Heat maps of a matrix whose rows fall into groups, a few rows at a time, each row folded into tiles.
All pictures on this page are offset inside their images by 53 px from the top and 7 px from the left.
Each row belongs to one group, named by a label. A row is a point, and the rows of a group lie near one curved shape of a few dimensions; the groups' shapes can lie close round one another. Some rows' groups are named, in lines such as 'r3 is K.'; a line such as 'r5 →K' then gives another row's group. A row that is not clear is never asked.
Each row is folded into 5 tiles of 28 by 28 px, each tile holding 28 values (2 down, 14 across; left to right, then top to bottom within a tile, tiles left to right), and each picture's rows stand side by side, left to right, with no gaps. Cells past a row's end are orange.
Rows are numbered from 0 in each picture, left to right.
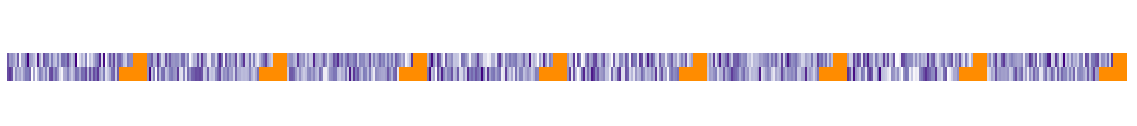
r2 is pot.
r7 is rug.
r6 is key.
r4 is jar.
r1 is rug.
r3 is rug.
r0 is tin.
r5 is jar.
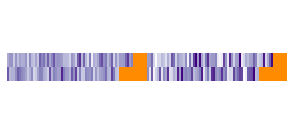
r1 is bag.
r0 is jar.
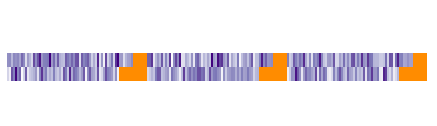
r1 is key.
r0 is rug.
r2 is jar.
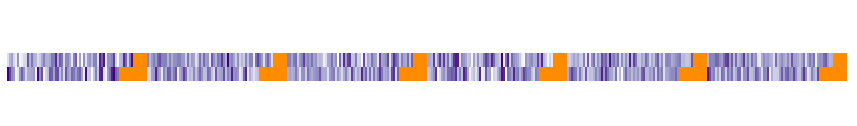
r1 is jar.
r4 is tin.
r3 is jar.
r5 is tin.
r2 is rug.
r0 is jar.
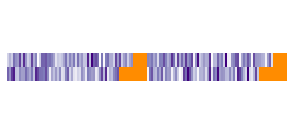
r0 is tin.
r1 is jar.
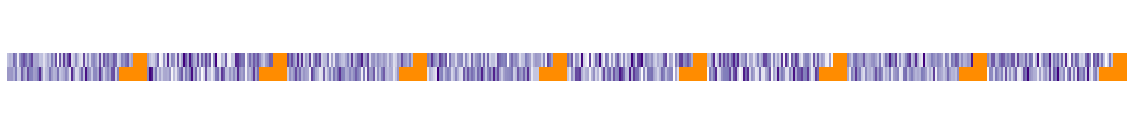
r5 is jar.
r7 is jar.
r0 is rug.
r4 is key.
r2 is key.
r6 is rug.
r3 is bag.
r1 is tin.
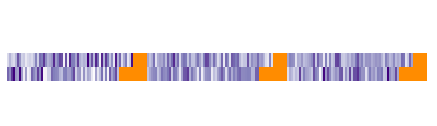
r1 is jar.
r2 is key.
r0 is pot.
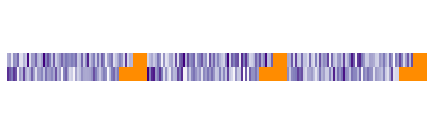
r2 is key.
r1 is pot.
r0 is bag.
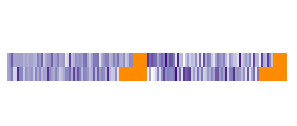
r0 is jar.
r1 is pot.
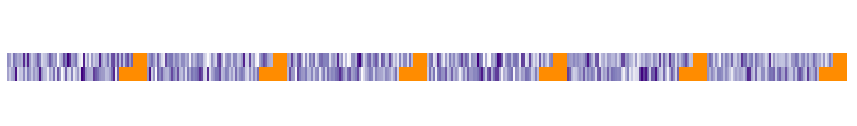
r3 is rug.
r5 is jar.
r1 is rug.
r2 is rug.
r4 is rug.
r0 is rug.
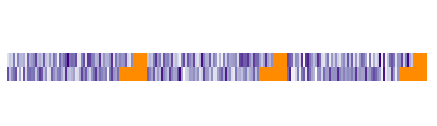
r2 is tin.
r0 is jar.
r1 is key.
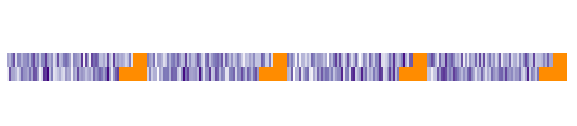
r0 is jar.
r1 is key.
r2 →bag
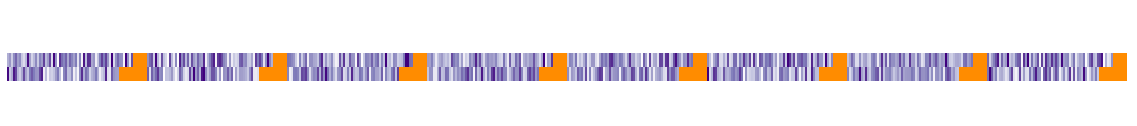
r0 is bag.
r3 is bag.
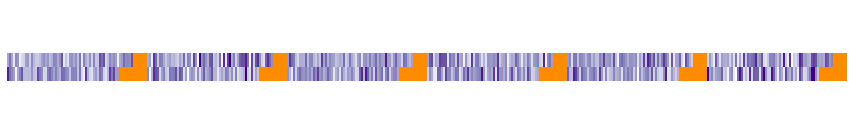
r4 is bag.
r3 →bag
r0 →jar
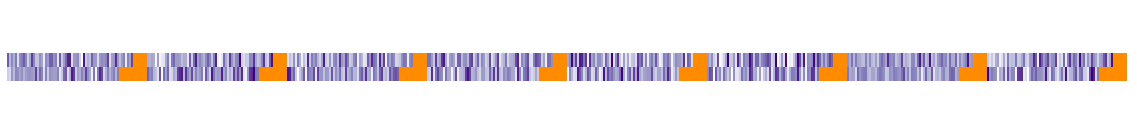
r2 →jar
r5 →tin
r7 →jar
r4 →bag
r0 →rug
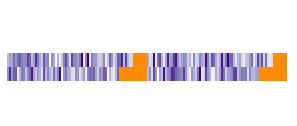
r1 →jar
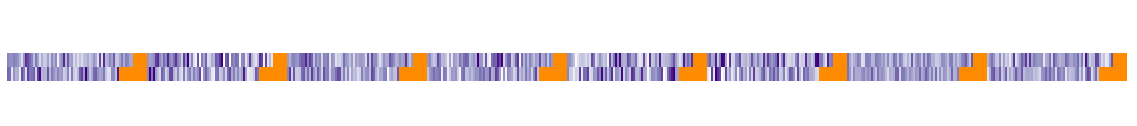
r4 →bag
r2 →tin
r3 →rug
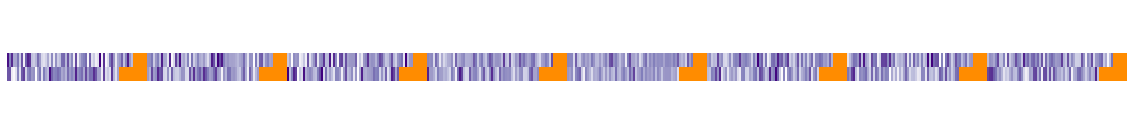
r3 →jar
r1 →key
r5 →rug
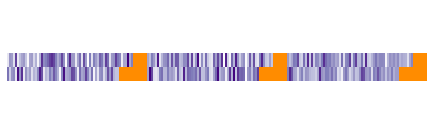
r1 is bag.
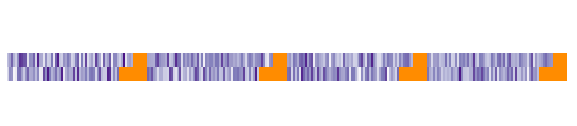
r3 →jar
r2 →tin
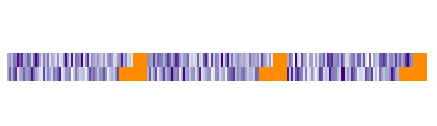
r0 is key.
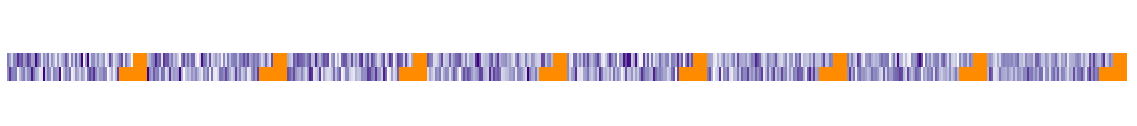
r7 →bag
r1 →key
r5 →bag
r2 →key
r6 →rug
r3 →key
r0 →key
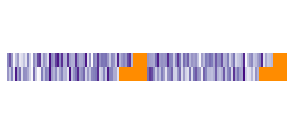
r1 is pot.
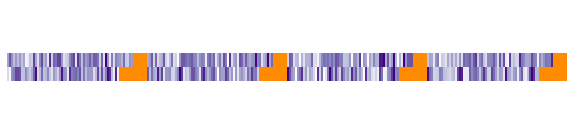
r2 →jar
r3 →jar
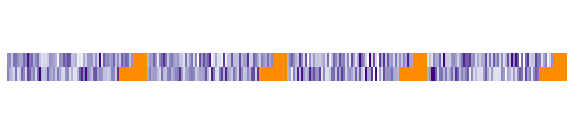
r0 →rug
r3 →tin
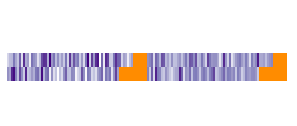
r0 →tin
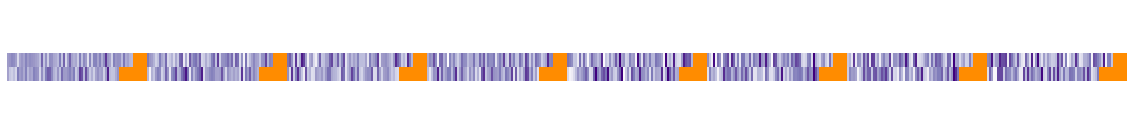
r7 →bag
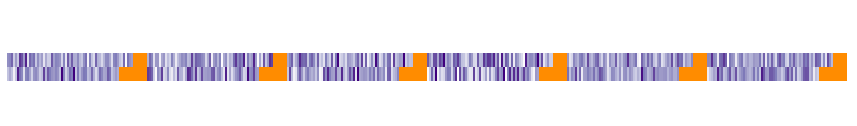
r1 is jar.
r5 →bag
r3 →jar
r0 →bag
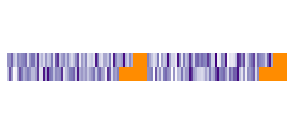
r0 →bag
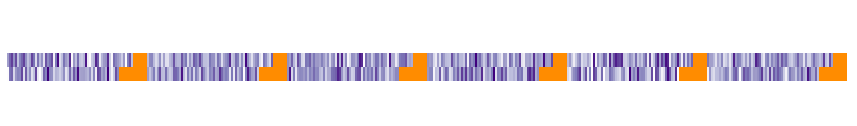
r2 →rug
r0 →jar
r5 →key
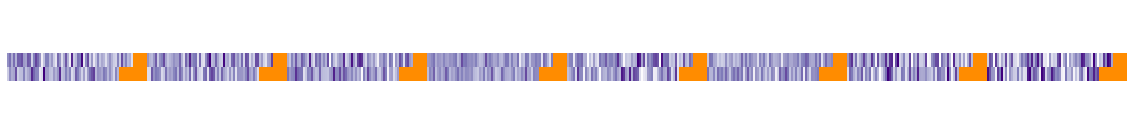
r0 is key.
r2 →key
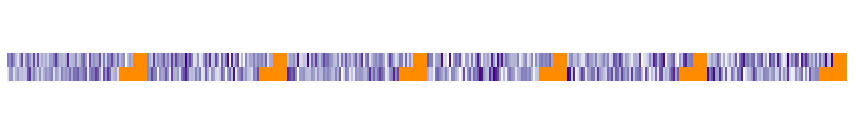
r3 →key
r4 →jar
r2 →bag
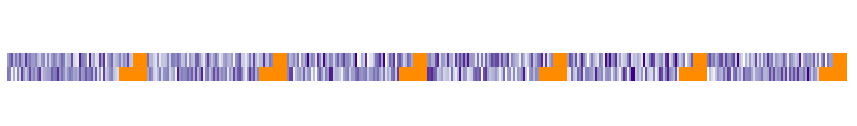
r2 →tin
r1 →bag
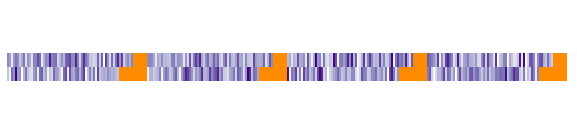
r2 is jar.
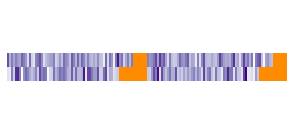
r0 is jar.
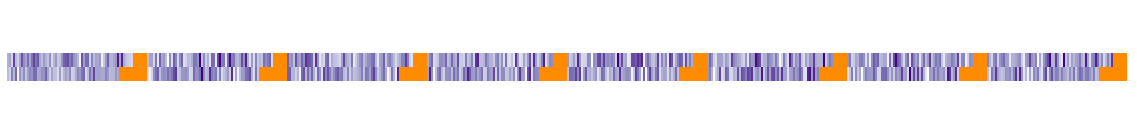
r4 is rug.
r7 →rug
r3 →bag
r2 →tin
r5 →bag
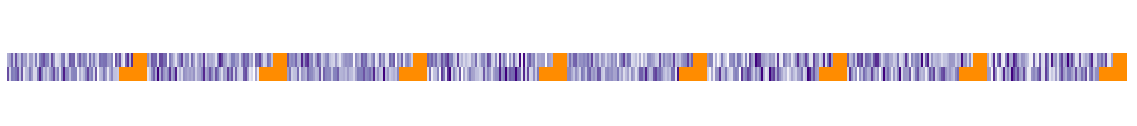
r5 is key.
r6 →key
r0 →key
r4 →rug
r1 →bag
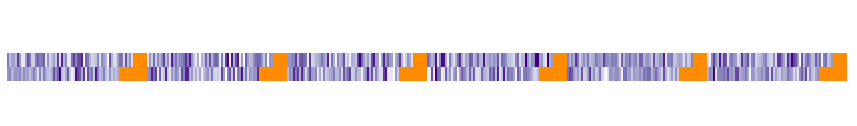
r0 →rug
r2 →bag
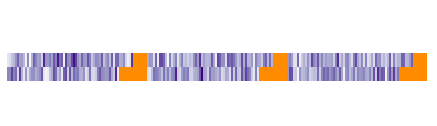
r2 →bag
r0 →pot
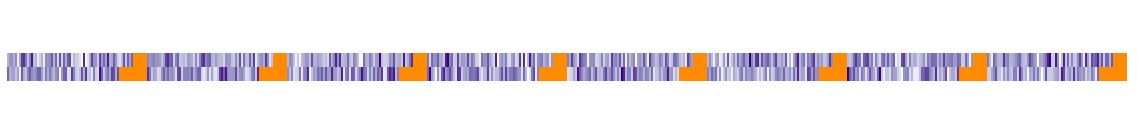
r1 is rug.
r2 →bag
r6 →key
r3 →tin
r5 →tin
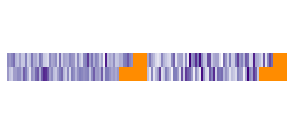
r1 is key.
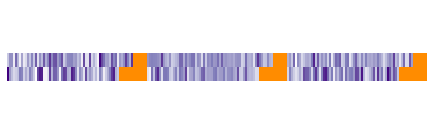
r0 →jar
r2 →key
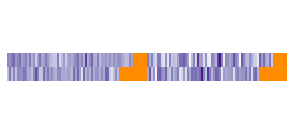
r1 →rug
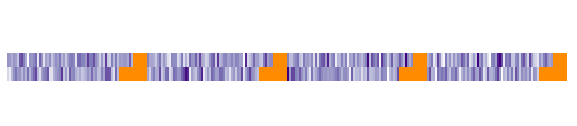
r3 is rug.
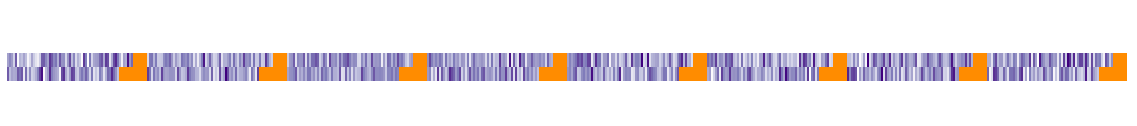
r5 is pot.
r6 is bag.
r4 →key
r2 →jar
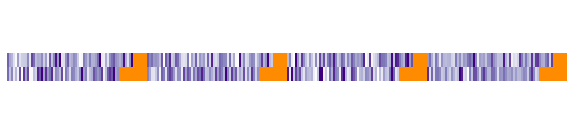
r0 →bag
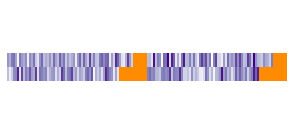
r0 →bag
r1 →key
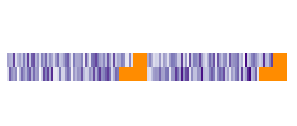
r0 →jar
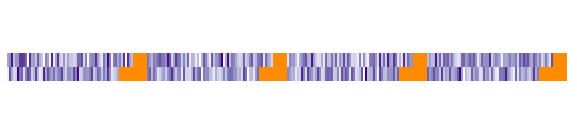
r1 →key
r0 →bag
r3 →key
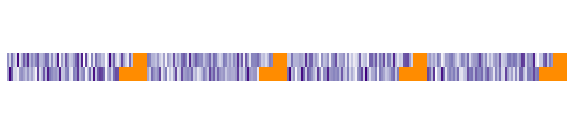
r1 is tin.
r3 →jar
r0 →bag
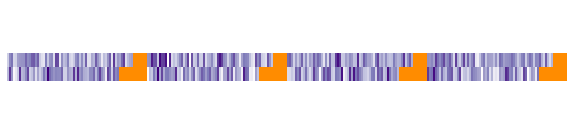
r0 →bag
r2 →key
